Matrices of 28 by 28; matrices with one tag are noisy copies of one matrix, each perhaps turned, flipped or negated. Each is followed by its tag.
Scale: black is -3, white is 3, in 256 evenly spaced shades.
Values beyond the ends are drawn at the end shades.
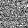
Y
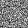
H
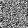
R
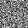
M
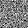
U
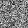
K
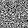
U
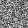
K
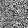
K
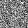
H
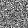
H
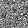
K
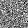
K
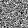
H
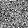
K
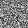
H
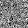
Y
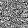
Y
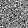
H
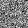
K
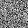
K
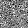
K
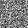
H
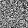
M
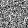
H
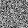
M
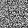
M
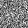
H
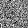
H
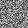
U
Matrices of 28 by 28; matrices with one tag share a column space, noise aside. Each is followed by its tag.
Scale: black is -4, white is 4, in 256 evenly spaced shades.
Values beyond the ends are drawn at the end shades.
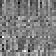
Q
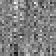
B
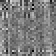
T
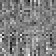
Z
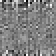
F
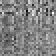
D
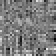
Z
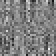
Z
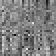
Z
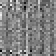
T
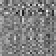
D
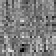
Q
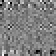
F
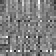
Q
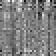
T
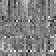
Q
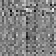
D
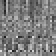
Q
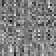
B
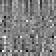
Q
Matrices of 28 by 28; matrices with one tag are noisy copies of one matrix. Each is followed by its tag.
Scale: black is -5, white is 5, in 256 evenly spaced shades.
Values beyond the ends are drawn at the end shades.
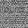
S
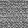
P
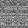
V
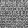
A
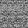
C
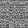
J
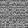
J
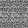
P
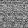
C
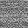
P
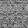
C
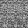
C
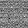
P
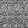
C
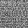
A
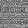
S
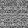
V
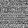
S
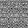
P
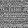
S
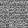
J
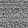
P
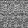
C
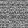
J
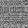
S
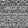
V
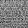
A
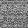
C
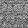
C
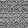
P
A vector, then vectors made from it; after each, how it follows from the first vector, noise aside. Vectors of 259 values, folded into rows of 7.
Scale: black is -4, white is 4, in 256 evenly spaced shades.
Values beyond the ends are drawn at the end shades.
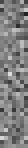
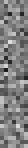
wrapped around.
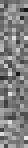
reversed, negated.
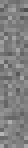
reversed, negated, shrunk.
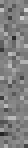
reversed, partly zeroed.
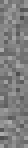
reversed, negated, shrunk.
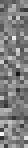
reversed, negated.
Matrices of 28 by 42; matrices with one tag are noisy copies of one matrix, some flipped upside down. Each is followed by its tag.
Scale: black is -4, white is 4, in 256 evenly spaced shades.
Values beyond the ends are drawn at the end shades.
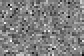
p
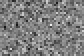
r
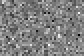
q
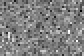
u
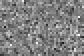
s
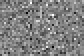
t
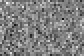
u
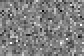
s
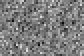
p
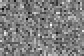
r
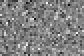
r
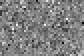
p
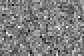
s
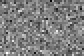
u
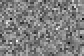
s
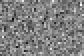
p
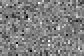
q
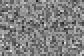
p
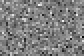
u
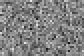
t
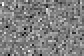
t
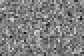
s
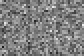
r
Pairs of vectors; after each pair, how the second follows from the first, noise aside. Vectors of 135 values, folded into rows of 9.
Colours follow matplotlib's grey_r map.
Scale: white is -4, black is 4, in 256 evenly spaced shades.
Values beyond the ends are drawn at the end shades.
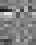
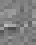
wrapped around, negated, shrunk.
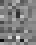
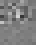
negated, partly zeroed.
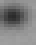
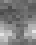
wrapped around, negated.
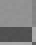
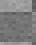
wrapped around, negated, shrunk.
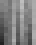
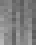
negated, shrunk.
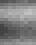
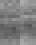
wrapped around, negated, shrunk.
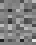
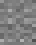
negated, shrunk.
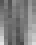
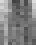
reversed.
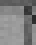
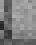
reversed.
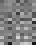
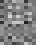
wrapped around.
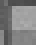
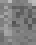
negated, partly zeroed.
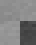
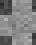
wrapped around.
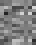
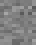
negated, shrunk.
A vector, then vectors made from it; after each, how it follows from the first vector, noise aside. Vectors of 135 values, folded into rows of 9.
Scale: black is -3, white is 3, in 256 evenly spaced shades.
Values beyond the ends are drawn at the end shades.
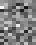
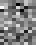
copied.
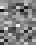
copied.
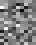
copied.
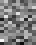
wrapped around.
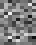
reversed, negated.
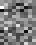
copied.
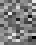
reversed, negated.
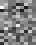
copied.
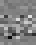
reversed, partly zeroed.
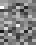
copied.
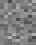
reversed, negated, shrunk.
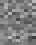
reversed, negated, shrunk.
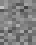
shrunk.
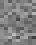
reversed, negated, shrunk.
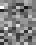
copied.
